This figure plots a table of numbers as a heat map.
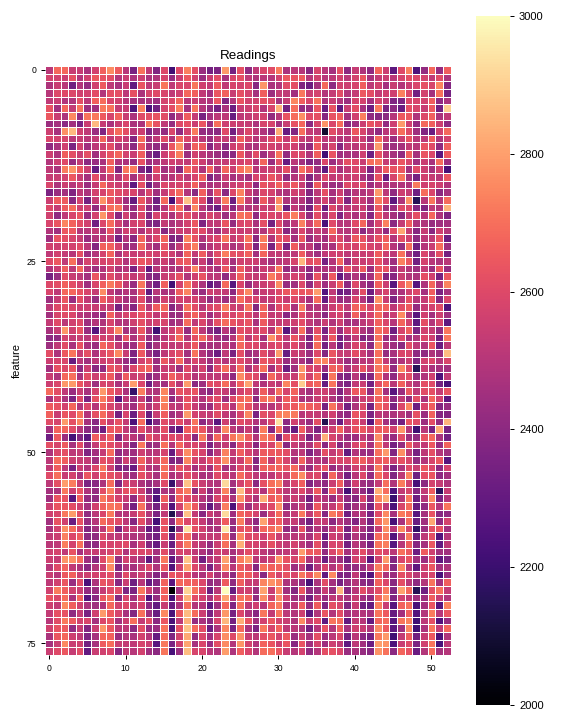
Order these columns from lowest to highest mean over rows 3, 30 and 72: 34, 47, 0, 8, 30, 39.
39, 0, 34, 30, 8, 47
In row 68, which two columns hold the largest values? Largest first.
23, 18
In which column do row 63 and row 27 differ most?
38
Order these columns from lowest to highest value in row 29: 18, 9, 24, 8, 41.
24, 9, 8, 41, 18
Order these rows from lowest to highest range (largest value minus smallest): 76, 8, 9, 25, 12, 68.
9, 12, 25, 76, 8, 68
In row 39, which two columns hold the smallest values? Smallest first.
48, 31
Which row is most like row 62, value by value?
61
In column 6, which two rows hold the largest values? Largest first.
7, 6
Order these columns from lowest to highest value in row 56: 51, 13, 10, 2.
51, 13, 10, 2
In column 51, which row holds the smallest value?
55
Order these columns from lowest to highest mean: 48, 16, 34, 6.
48, 16, 34, 6
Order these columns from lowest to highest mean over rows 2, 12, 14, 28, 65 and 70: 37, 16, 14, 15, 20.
16, 14, 37, 20, 15
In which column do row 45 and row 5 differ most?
52
